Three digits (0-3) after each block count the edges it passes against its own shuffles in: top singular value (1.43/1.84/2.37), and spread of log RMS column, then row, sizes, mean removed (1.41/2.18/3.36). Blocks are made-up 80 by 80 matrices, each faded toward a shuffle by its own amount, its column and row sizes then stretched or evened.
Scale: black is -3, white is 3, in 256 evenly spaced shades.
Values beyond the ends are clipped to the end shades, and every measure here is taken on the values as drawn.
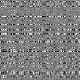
3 1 3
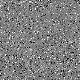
0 0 1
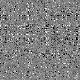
2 1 2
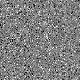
2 1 0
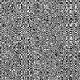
3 2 0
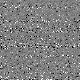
1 1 2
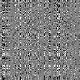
3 3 1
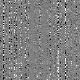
2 3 0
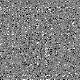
0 1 2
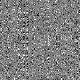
2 2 0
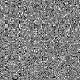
2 1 0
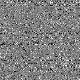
1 0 2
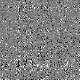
1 2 2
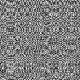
3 0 1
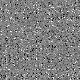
1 1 1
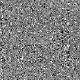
1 2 1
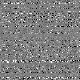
1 1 3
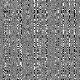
3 3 1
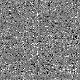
1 1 1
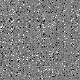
1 2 1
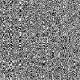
2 2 0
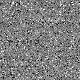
0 0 1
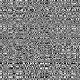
3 0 3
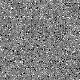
1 0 1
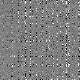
1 3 2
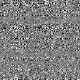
2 1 3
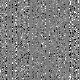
0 3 0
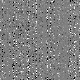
0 3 0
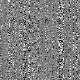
1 3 0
